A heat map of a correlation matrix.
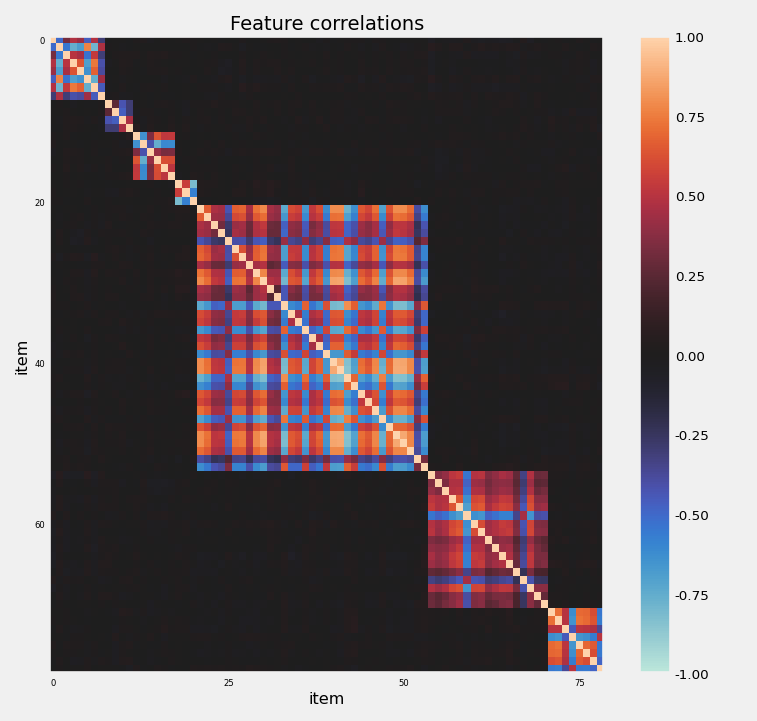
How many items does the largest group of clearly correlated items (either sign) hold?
33
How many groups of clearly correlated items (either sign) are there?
7
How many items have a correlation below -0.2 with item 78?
6
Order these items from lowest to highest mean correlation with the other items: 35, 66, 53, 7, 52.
53, 52, 7, 66, 35
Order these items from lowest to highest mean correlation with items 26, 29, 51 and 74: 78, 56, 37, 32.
56, 78, 32, 37
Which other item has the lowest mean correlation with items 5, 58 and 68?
59
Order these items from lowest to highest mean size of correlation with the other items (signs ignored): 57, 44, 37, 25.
57, 25, 37, 44
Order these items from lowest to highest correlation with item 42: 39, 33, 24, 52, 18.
24, 18, 52, 39, 33
